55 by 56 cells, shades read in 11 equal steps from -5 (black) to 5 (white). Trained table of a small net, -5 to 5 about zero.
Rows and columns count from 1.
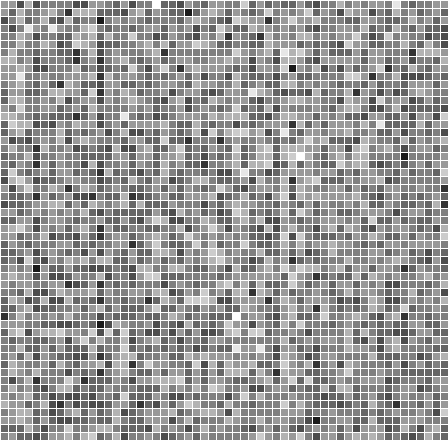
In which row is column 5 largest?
47
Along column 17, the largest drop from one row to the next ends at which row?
46
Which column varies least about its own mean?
42
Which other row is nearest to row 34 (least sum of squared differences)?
19
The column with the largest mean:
36
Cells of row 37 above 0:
25
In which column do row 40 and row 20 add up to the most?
30
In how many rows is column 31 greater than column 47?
25
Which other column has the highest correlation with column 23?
37
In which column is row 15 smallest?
10
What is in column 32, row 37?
-3
